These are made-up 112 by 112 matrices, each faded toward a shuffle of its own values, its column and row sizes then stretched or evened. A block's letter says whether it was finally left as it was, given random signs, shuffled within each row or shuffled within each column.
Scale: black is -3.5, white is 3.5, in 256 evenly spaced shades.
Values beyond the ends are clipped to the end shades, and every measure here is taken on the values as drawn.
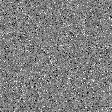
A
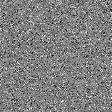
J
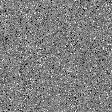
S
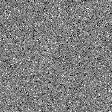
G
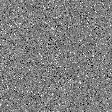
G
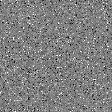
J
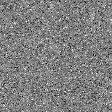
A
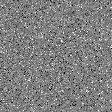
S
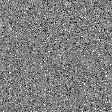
J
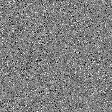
G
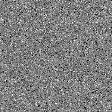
G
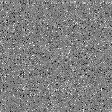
J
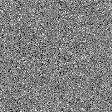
J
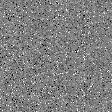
S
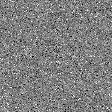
G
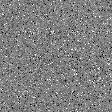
G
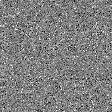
J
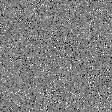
G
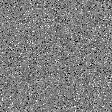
G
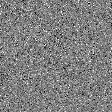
S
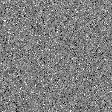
S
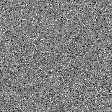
A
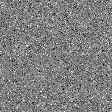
A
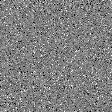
G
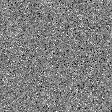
S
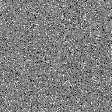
S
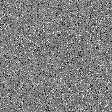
S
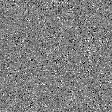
J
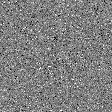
A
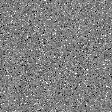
G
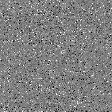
J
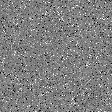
A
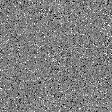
J
